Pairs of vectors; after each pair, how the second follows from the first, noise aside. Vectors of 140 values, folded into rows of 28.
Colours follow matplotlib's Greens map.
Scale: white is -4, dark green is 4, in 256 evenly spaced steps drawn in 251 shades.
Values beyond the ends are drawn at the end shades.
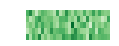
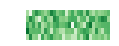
negated.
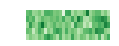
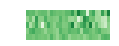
negated, partly zeroed.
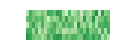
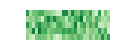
negated.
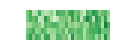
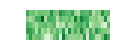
shuffled.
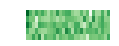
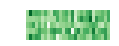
shuffled.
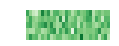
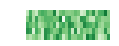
reversed.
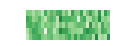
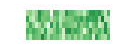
wrapped around.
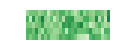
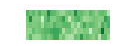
negated, partly zeroed.
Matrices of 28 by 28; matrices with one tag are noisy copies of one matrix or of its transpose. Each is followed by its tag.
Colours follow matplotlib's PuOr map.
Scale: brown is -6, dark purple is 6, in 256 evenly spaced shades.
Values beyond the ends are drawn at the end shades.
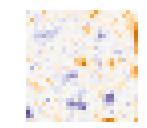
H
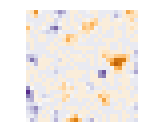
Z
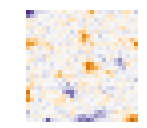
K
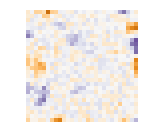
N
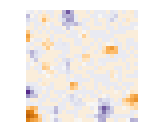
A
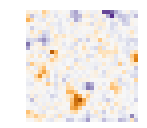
Z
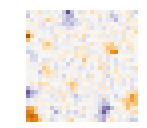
A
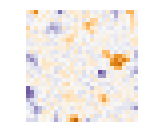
Z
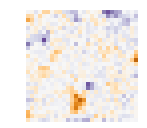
Z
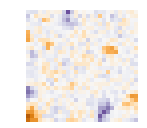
A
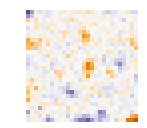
K
